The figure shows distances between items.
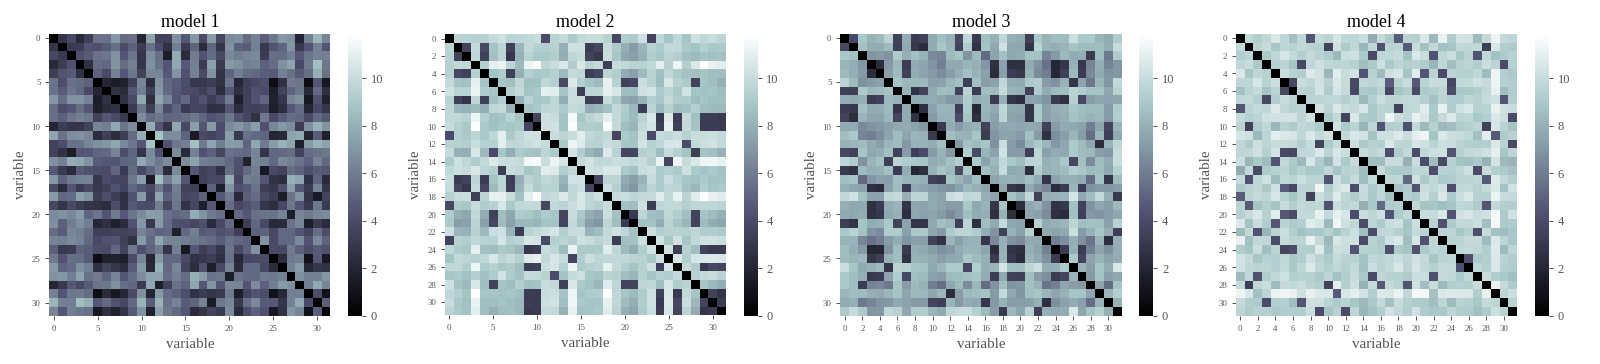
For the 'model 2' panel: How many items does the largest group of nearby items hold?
7
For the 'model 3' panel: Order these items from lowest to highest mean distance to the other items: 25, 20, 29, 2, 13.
20, 25, 13, 2, 29
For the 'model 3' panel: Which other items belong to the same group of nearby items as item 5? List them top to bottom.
14, 26
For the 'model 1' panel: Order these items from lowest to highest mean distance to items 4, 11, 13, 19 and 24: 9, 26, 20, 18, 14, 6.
6, 26, 18, 9, 20, 14
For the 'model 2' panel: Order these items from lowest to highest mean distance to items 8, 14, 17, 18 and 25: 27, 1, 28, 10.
1, 27, 28, 10
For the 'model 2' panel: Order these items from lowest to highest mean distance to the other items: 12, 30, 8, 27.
30, 8, 27, 12
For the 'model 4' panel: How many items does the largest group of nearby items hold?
6
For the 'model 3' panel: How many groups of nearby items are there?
7
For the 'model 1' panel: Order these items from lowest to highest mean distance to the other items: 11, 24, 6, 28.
6, 24, 11, 28
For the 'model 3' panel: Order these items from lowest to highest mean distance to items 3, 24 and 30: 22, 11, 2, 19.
19, 11, 2, 22
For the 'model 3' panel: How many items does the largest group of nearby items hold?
9
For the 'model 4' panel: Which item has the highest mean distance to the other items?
29
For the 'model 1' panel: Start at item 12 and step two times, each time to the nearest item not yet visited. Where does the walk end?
0
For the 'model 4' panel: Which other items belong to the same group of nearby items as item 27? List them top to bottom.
2, 15, 22
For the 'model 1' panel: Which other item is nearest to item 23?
9
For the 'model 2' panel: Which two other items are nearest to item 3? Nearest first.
18, 8
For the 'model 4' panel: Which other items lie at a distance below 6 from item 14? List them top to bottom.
4, 21, 23
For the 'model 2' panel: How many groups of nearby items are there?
9
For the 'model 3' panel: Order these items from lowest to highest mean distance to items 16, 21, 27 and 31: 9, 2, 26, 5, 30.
30, 9, 2, 5, 26
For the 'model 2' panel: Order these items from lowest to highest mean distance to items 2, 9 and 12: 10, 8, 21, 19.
10, 21, 8, 19
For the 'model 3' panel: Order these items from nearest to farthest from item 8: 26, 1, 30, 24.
1, 30, 24, 26
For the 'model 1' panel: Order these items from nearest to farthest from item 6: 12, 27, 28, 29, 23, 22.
29, 22, 23, 27, 28, 12
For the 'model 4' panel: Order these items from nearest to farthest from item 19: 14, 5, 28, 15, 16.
28, 16, 14, 15, 5
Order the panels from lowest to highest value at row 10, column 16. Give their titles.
model 3, model 4, model 1, model 2
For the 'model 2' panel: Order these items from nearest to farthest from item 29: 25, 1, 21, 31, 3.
31, 21, 1, 25, 3
